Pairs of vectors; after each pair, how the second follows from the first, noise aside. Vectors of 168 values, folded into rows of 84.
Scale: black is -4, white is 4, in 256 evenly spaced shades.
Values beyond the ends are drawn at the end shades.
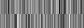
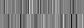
wrapped around, partly zeroed.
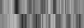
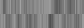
wrapped around, shrunk.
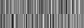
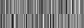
copied.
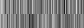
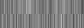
wrapped around, negated, shrunk.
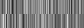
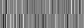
negated, partly zeroed.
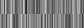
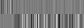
wrapped around, partly zeroed.
